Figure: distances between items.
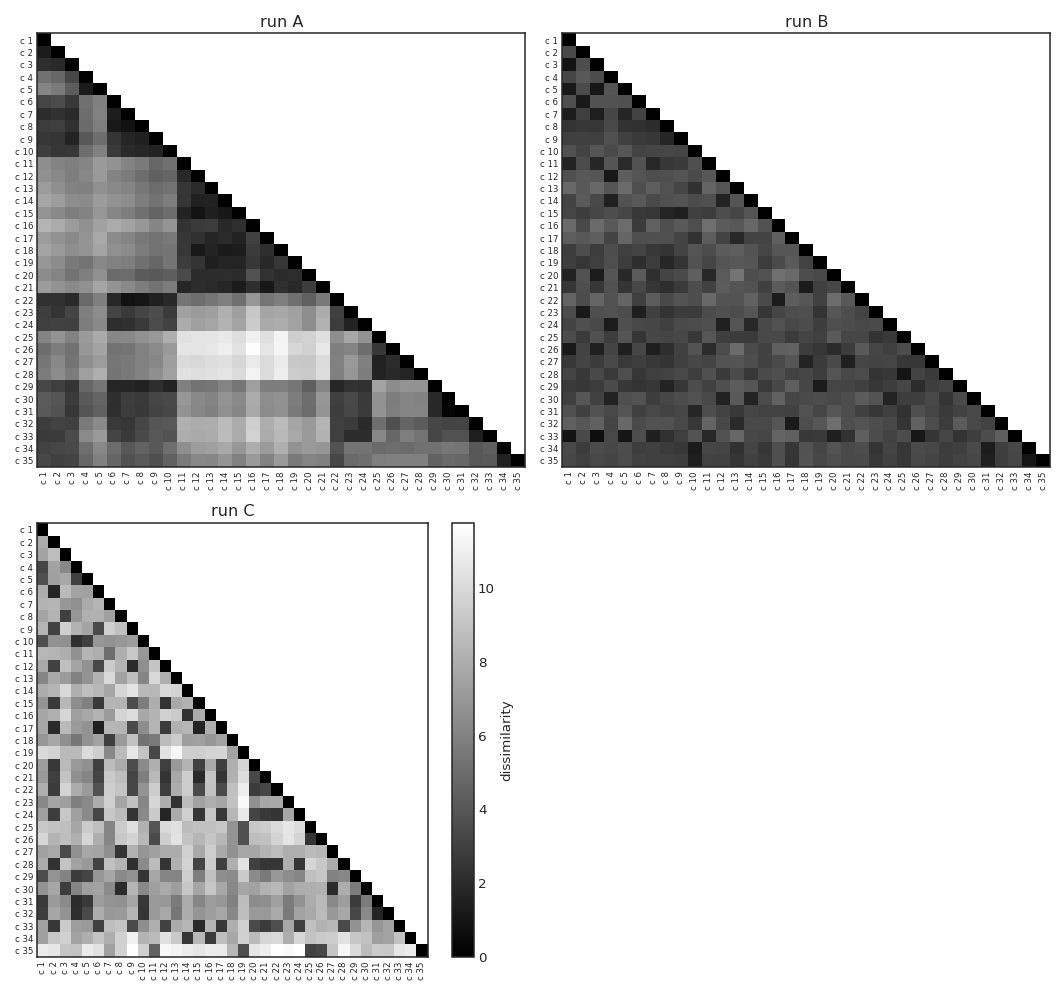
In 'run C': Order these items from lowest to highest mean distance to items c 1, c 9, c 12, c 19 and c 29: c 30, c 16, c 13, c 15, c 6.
c 15, c 6, c 30, c 13, c 16
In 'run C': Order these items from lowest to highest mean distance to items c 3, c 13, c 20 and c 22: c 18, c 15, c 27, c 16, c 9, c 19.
c 15, c 9, c 27, c 18, c 16, c 19
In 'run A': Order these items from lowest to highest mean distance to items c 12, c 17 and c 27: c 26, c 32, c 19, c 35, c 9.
c 19, c 9, c 35, c 32, c 26
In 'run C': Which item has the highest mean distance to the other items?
c 35
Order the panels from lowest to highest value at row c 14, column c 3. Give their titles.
run B, run A, run C
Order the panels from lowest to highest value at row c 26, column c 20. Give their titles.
run B, run C, run A
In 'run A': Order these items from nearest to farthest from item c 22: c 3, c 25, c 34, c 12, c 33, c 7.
c 7, c 3, c 33, c 34, c 12, c 25
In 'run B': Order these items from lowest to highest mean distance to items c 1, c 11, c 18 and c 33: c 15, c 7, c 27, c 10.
c 7, c 27, c 15, c 10
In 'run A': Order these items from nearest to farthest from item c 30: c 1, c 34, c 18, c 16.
c 1, c 34, c 18, c 16
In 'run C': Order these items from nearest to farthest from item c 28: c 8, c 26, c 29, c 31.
c 29, c 31, c 8, c 26
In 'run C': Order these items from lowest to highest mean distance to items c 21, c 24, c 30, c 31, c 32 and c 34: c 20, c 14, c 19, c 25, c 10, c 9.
c 10, c 20, c 9, c 14, c 25, c 19
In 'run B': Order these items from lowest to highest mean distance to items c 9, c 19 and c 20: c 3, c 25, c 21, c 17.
c 3, c 21, c 25, c 17
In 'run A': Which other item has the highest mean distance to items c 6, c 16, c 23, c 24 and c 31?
c 25
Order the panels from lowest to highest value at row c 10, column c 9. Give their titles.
run A, run B, run C
